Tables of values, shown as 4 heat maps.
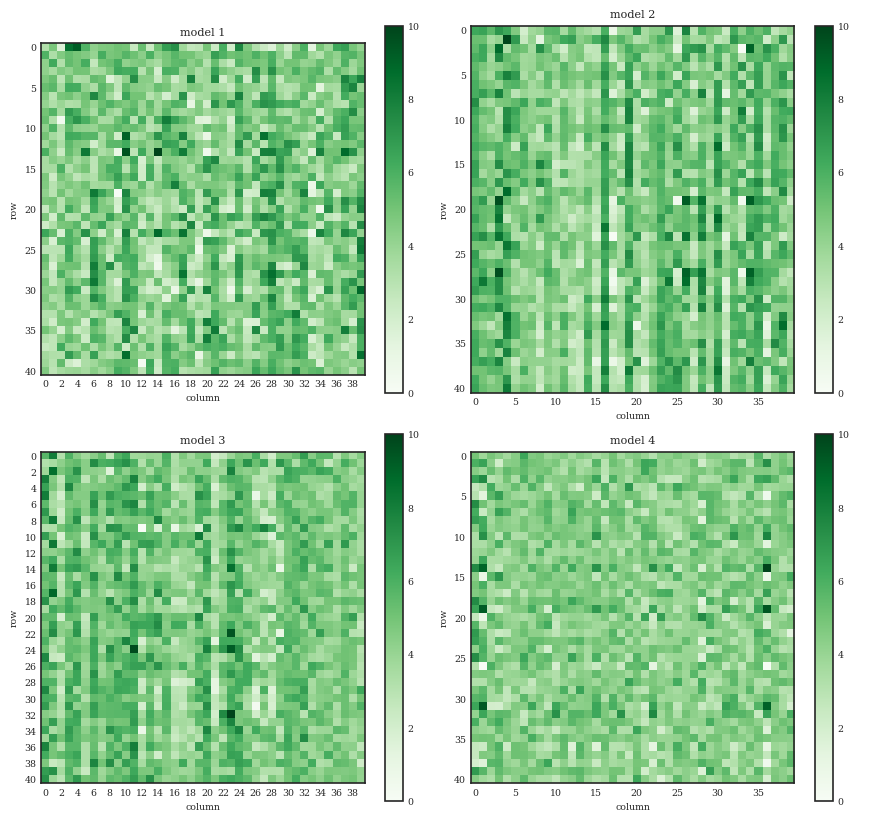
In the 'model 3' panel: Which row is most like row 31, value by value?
29
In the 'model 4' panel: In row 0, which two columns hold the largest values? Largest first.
6, 35
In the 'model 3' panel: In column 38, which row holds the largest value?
20
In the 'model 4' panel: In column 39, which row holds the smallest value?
22
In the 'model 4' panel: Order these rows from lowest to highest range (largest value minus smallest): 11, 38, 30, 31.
30, 11, 38, 31
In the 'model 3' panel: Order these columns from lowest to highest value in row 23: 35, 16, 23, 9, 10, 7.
16, 35, 7, 9, 23, 10
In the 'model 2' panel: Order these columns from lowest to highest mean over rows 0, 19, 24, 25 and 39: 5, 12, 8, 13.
13, 8, 12, 5
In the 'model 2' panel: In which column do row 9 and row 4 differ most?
21
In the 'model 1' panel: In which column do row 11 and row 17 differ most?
10
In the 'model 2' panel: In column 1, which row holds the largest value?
28
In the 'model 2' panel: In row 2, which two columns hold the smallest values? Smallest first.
33, 25
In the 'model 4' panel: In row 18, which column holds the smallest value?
28
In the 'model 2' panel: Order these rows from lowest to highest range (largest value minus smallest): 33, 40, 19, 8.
8, 40, 33, 19
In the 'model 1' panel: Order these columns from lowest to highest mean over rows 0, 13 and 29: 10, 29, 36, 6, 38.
29, 36, 6, 38, 10
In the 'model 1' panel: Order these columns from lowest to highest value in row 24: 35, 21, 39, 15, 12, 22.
12, 15, 35, 22, 21, 39
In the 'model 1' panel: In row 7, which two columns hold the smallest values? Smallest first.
18, 20
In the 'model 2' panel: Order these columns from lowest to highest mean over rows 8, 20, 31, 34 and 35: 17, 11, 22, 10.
17, 10, 11, 22
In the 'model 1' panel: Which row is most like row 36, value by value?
34
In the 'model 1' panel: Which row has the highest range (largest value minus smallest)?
13
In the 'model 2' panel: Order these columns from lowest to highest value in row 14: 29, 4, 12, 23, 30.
12, 29, 4, 23, 30
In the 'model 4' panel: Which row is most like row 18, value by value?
39
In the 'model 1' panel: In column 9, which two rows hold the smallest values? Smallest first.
18, 13
